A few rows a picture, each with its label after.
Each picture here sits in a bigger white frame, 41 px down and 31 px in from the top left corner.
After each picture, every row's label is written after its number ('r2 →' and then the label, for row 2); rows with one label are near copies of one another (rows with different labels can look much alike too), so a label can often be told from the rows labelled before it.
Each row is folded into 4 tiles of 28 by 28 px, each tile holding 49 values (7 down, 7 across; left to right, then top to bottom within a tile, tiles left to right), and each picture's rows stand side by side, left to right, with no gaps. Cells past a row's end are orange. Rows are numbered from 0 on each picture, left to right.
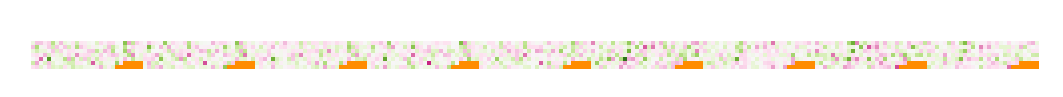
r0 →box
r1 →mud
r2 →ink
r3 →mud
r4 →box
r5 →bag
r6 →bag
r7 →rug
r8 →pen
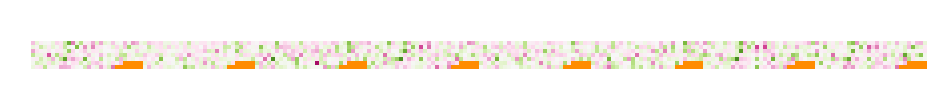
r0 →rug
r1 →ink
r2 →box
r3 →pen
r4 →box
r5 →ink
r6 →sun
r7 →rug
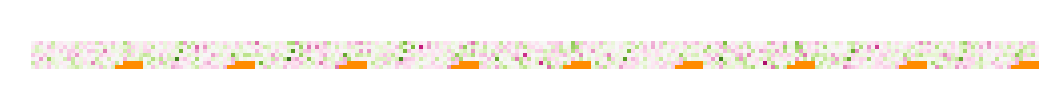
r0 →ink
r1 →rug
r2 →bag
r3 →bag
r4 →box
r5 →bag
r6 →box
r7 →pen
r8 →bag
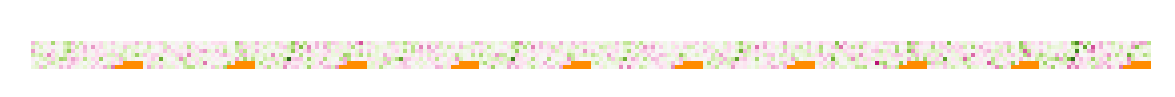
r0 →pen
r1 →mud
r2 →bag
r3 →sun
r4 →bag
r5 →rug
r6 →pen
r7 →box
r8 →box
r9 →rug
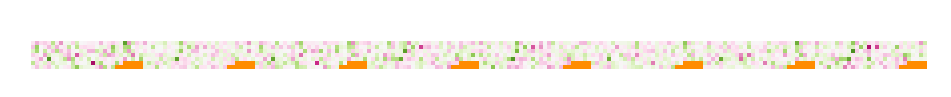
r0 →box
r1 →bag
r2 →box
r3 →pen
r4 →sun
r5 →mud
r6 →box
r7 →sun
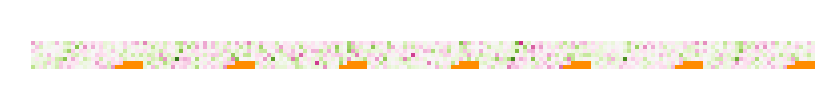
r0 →pen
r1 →bag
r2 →box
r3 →box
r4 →rug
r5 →bag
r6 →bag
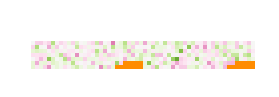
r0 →ink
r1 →bag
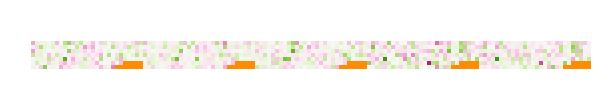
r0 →rug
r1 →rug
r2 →pen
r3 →box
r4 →box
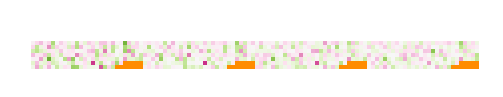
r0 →ink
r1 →box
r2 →mud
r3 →ink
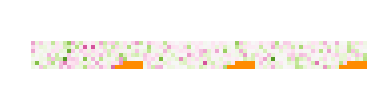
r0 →bag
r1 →mud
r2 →ink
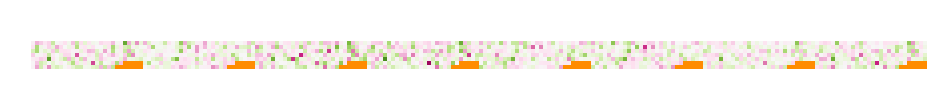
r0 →mud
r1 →sun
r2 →ink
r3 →box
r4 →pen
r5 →pen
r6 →mud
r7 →mud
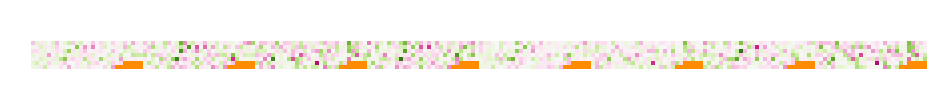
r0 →pen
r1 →sun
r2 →ink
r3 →bag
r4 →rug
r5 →mud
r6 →pen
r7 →box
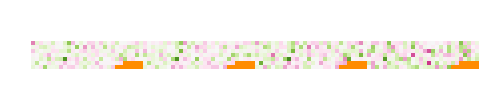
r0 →bag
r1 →rug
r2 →bag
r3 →mud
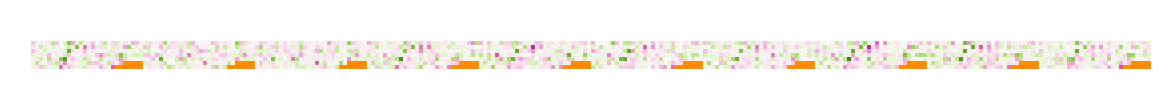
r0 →rug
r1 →box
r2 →box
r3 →sun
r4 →pen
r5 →pen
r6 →sun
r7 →rug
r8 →rug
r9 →rug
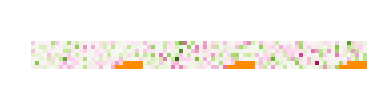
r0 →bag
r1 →rug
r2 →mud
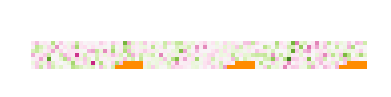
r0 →mud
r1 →pen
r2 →rug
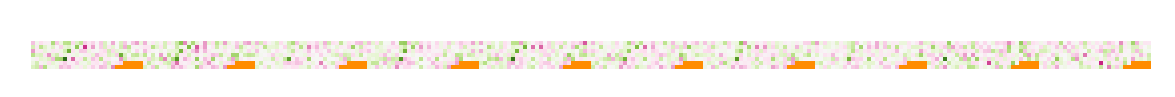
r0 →pen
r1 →rug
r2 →bag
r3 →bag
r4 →bag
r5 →rug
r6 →sun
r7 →bag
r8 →box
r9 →ink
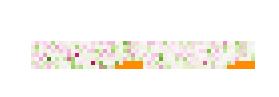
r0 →box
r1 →ink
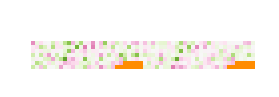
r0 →bag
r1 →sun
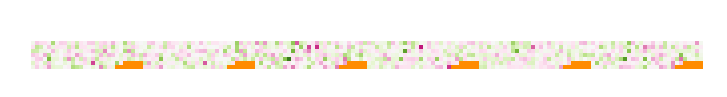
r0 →ink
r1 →mud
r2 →sun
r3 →pen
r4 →pen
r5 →sun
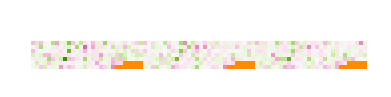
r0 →sun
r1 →sun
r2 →pen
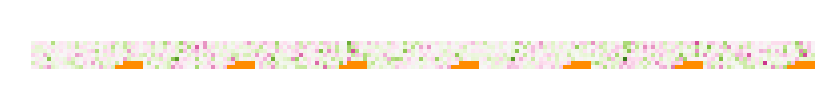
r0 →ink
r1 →sun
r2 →ink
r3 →pen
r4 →rug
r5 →bag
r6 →mud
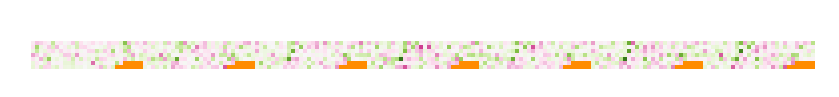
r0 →box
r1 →rug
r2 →bag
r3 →sun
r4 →rug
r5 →rug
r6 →rug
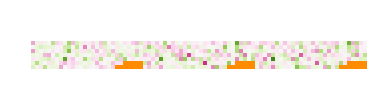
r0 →bag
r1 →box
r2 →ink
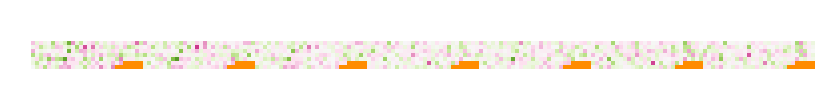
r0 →sun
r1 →sun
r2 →pen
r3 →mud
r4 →bag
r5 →mud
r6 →mud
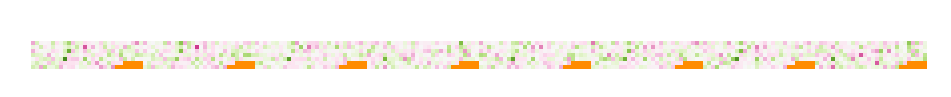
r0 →pen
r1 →pen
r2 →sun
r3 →mud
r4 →rug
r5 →pen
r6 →pen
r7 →ink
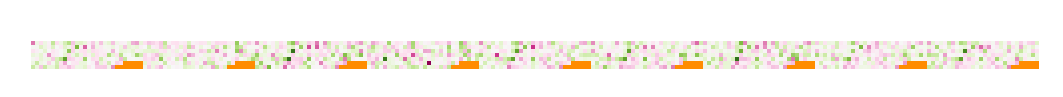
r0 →pen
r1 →ink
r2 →bag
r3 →mud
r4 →pen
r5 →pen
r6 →bag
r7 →rug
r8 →pen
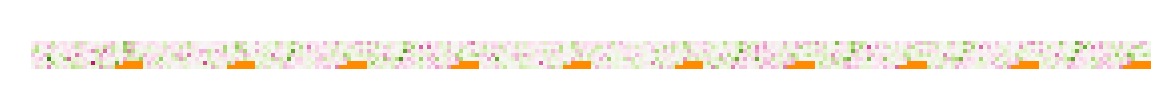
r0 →ink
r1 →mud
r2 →pen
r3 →pen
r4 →box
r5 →ink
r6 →rug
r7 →pen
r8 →pen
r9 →rug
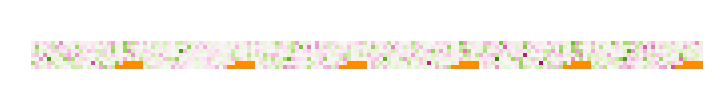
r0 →box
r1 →pen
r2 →sun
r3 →mud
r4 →mud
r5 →pen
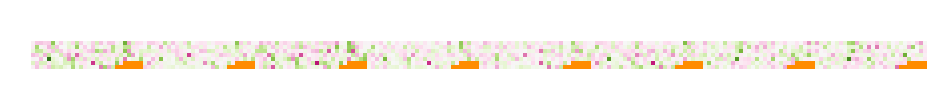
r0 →box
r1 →box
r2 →ink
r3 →box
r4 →ink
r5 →mud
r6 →bag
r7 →bag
